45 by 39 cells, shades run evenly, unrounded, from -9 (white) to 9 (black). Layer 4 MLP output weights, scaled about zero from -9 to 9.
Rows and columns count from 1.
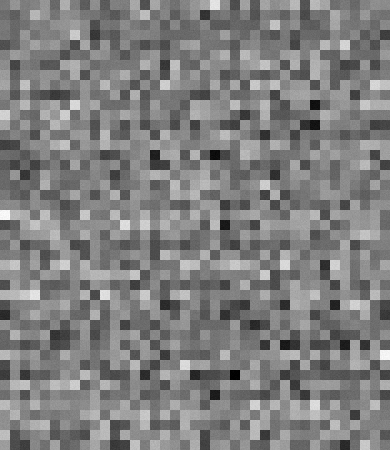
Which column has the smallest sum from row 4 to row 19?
33
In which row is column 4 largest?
17
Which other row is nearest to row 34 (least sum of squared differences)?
21
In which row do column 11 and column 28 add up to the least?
9
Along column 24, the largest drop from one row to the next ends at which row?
39
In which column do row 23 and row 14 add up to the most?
26
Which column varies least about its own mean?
14
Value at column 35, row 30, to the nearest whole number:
-1
